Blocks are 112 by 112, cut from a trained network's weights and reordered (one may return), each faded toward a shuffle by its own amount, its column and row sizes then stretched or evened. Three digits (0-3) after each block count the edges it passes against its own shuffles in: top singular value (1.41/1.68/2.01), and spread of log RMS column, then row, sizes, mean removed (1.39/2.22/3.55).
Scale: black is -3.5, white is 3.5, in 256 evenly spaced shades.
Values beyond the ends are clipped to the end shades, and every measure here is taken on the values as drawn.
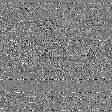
0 0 3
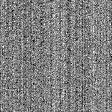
3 1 0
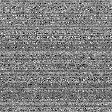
3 0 2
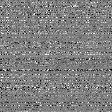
1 1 3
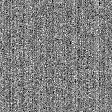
2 0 0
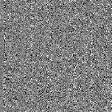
2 2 1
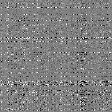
1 2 3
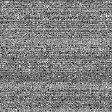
3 1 1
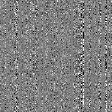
1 3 1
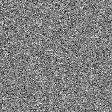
0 1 0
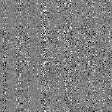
0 3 2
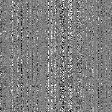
2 3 1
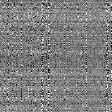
3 3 0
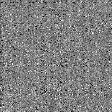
0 1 2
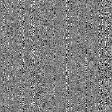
1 3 0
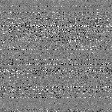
0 1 3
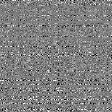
1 2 3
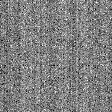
2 0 1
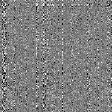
3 3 1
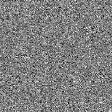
1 0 2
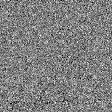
1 0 1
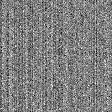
3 1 0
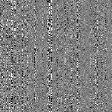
3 3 1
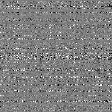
0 1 3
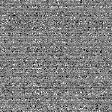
2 1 2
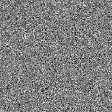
0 1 1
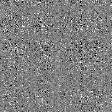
0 2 2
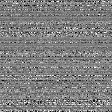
3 0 3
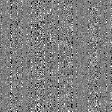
0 3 1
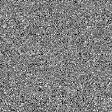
0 0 2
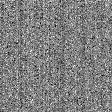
1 0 0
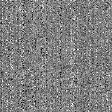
1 2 1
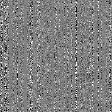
1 3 0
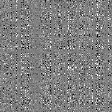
0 3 2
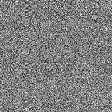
3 0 1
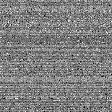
3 0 1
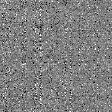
0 2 0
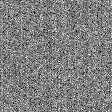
0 0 0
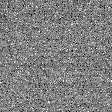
0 0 0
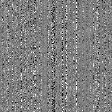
1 3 0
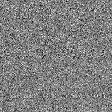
2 0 1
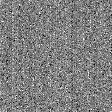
0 1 0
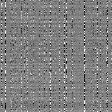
3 3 0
